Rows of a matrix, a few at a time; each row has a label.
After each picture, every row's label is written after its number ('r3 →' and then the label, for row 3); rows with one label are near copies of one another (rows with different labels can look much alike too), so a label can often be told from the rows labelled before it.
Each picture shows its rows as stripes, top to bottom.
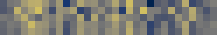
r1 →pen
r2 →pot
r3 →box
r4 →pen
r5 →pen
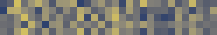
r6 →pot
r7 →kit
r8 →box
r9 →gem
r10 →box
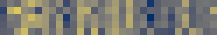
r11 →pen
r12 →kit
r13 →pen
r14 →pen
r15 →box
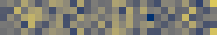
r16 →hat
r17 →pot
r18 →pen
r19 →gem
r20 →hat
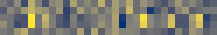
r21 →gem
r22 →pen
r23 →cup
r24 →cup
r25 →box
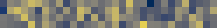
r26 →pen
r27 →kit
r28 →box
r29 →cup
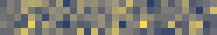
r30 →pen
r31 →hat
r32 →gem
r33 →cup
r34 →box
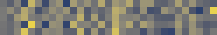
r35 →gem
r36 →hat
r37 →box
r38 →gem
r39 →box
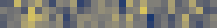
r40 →pot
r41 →cup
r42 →pen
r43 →pen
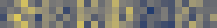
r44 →box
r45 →pen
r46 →kit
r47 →box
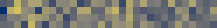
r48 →pot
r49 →kit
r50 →pen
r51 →gem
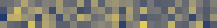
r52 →box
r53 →pot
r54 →kit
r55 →cup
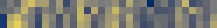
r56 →pen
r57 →box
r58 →kit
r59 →kit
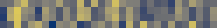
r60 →box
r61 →kit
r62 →kit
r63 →pot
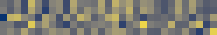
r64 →gem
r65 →gem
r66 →kit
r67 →cup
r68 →hat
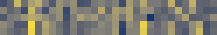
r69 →pot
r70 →gem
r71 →pen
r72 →cup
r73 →cup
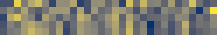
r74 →pot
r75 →hat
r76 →kit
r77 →pen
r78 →pen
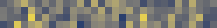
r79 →box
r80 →gem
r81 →cup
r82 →pot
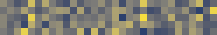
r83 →cup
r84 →hat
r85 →cup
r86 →gem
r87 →box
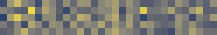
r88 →kit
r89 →cup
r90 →kit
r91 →gem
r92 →box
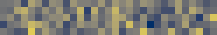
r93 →gem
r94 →box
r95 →hat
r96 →pen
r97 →cup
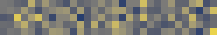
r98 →cup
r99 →hat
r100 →pot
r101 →box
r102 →hat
